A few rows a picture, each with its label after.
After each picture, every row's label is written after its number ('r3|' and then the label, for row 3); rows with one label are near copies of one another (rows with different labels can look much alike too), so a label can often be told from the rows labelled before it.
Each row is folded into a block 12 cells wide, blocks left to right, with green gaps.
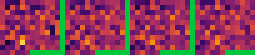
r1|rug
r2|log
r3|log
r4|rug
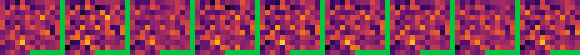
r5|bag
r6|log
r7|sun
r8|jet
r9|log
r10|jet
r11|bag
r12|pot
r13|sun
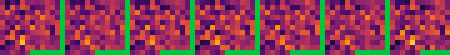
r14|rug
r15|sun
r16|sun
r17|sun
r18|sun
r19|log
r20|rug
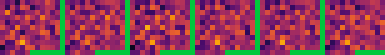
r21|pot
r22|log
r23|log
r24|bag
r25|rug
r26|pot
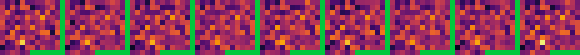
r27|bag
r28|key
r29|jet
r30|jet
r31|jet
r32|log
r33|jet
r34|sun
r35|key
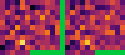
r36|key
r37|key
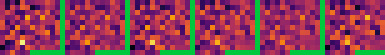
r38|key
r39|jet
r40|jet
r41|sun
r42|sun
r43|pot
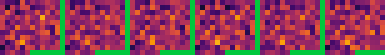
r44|log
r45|log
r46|rug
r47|bag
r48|bag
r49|jet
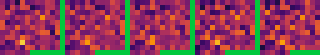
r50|bag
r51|jet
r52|rug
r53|log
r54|jet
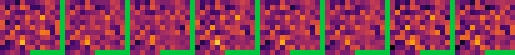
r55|bag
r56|bag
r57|rug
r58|key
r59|rug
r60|rug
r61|jet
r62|log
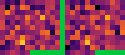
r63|bag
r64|pot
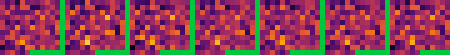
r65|jet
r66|bag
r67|log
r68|bag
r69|sun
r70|bag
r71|bag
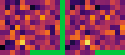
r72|key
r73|key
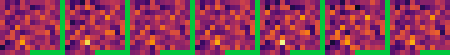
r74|key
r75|bag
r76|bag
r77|rug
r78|bag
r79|pot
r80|bag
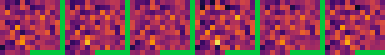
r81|sun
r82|rug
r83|rug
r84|bag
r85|pot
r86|sun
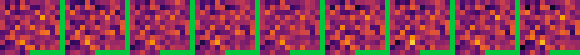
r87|jet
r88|sun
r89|key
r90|log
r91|rug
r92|log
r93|rug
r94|jet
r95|pot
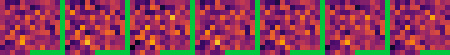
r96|rug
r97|sun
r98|log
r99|rug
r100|sun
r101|pot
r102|jet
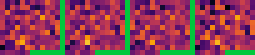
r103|jet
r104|rug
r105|log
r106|pot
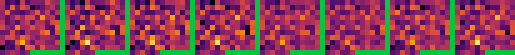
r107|jet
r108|key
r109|sun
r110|bag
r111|log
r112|log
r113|pot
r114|bag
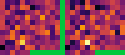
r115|key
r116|key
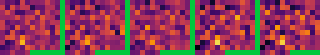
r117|rug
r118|log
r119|sun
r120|key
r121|sun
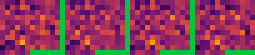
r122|pot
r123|rug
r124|jet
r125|key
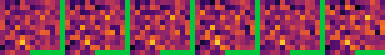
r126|key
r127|log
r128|jet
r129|sun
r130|bag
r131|pot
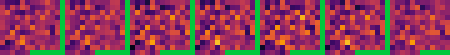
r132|rug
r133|rug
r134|log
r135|rug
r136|jet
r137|key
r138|pot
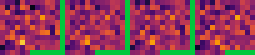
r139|pot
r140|bag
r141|rug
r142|jet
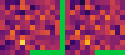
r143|rug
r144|rug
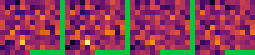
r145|rug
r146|key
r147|jet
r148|sun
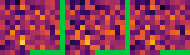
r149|rug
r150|sun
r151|log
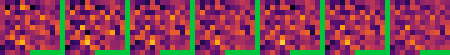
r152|pot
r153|sun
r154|log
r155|sun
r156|bag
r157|sun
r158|sun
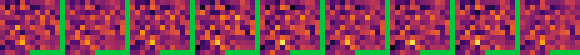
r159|sun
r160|sun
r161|rug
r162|pot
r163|key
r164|key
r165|key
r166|rug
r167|rug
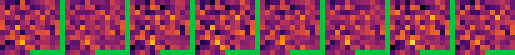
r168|sun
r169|jet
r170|pot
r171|sun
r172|rug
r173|rug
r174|pot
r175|log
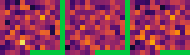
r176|bag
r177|jet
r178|log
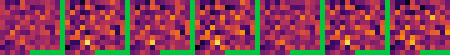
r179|rug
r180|key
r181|bag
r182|key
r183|jet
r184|bag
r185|log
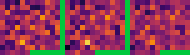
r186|jet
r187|key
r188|log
